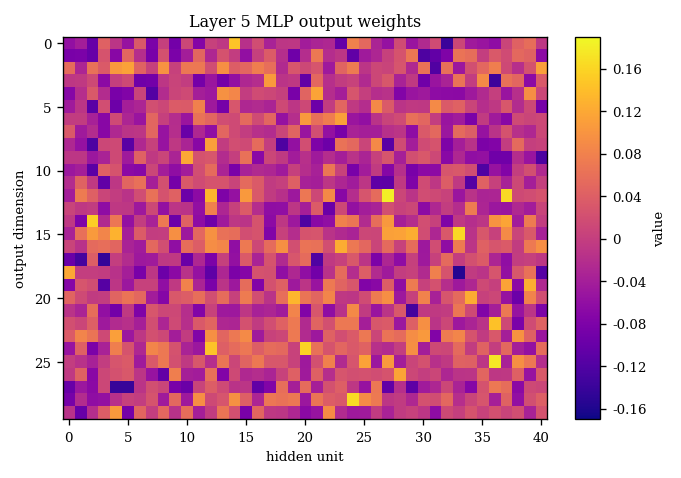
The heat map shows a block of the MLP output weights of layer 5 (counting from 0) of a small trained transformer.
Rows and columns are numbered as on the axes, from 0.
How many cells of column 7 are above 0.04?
5
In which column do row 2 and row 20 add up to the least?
31
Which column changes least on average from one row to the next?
35
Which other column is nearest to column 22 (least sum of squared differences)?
18
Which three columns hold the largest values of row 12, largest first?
27, 37, 12
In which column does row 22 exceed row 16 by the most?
30
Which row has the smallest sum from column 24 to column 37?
10
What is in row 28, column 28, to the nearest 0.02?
0
